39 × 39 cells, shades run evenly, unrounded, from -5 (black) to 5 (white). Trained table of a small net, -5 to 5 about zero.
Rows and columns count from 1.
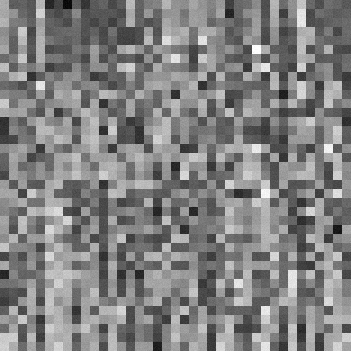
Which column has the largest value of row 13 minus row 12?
26
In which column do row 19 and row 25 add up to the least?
20
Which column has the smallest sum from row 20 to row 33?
12
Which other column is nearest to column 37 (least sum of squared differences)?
11
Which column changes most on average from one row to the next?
35
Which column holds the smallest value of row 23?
34
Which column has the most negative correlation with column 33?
24
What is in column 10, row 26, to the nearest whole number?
0
